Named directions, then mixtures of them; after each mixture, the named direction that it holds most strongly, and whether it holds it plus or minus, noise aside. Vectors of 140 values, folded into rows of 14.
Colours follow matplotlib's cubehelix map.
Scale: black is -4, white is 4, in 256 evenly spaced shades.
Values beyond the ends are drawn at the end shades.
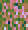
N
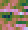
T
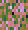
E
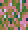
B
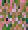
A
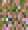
A, minus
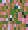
A, minus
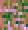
T, plus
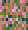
A, plus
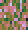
B, plus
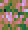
T, minus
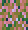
A, plus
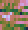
T, minus
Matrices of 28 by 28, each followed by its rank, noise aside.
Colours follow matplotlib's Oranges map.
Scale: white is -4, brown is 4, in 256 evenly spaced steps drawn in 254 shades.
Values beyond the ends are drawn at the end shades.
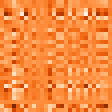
two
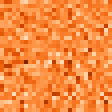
six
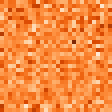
six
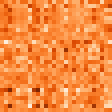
four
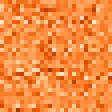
six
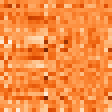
three
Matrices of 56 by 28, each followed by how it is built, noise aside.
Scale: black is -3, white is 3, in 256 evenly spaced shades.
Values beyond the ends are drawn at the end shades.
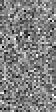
noise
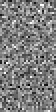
repeating columns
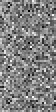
repeating rows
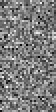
repeating rows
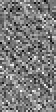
Toeplitz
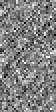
Hankel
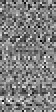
repeating columns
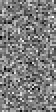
repeating rows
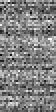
blocks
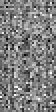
blocks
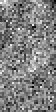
smooth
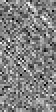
Toeplitz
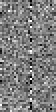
uneven columns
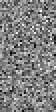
noise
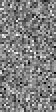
noise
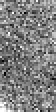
smooth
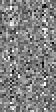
uneven columns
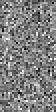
noise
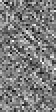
Toeplitz
